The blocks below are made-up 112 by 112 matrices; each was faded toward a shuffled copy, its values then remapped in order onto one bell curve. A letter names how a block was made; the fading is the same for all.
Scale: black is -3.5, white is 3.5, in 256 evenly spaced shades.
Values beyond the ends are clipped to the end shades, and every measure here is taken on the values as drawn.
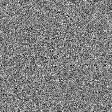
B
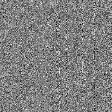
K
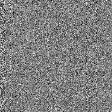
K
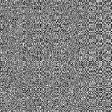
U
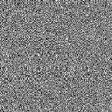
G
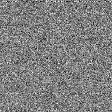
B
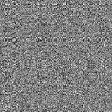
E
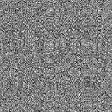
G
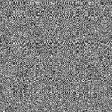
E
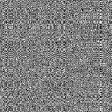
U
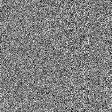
K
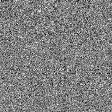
B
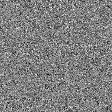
B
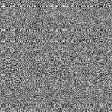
E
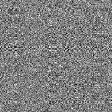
G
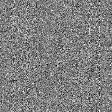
K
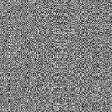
U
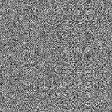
G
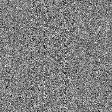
K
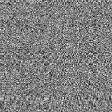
G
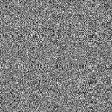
G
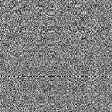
E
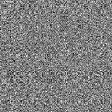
G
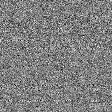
B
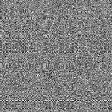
E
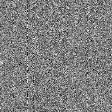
K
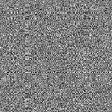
E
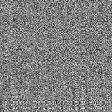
G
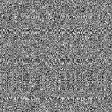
E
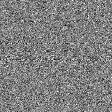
B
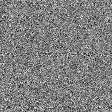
B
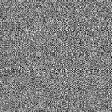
E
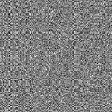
U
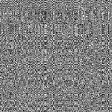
U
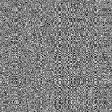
U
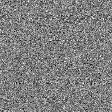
B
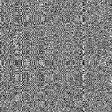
U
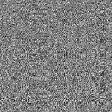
G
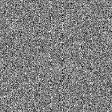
K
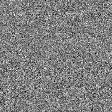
B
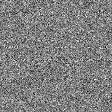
B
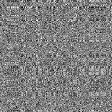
E
